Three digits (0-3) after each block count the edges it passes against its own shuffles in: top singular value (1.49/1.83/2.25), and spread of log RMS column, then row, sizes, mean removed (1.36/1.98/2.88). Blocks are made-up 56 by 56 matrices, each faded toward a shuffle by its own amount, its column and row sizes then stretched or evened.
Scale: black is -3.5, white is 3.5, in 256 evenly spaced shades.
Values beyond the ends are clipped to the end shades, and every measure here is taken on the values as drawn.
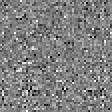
2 1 1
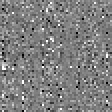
1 2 0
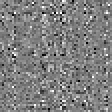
2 2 1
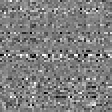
2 0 3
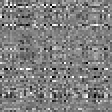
3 1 3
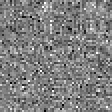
2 1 0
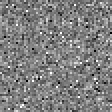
0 1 0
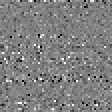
0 0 2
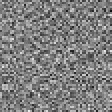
3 1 1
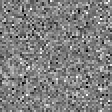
0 1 0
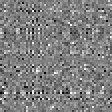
3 1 2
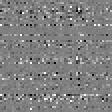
1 1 3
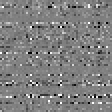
2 1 3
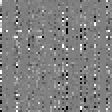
0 3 1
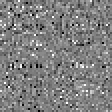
2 1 1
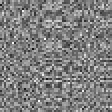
3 0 1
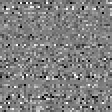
0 0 3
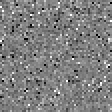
0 1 1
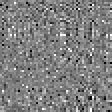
2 1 1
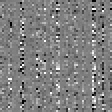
2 3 0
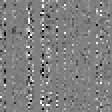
1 3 0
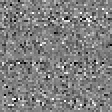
0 0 2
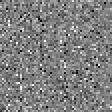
1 1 0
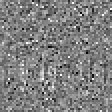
1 1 1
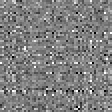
3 1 2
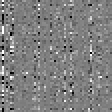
2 3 1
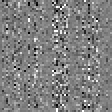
1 3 0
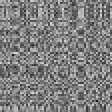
3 0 1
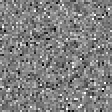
1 0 0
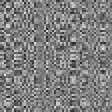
3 3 0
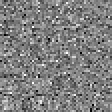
1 1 0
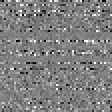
0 0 3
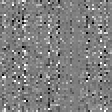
1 3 1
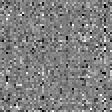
2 2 1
